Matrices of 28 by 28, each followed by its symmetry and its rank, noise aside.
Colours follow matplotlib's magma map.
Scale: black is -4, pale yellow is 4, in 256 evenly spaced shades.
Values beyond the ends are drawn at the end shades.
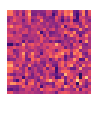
no symmetry, rank six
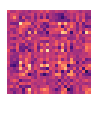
symmetric, rank four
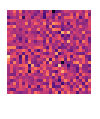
antisymmetric, rank six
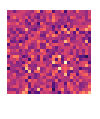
symmetric, rank six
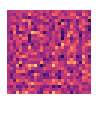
antisymmetric, rank six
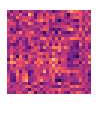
no symmetry, rank six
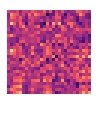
no symmetry, rank six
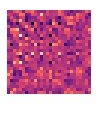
antisymmetric, rank four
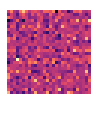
no symmetry, rank six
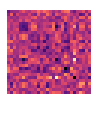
symmetric, rank four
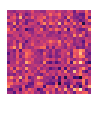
no symmetry, rank four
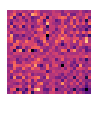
symmetric, rank four
